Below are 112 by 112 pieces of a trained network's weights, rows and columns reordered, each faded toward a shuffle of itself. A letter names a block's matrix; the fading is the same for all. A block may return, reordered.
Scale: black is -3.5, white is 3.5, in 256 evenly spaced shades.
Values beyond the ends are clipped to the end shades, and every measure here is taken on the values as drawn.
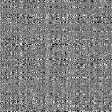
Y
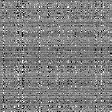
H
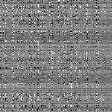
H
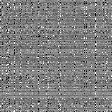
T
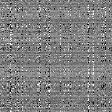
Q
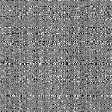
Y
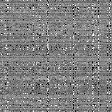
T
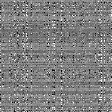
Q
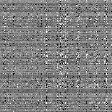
H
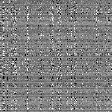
Q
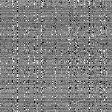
T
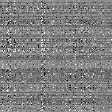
H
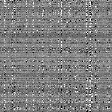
H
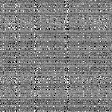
H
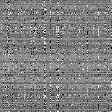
H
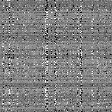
Q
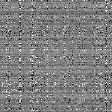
Q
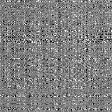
Y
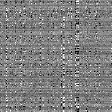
Q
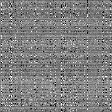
H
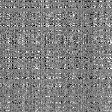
Y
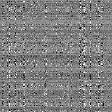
Q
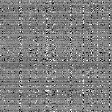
T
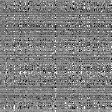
H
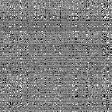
Q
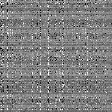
H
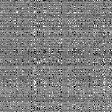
Q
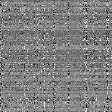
T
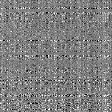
Y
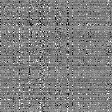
T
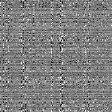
Q
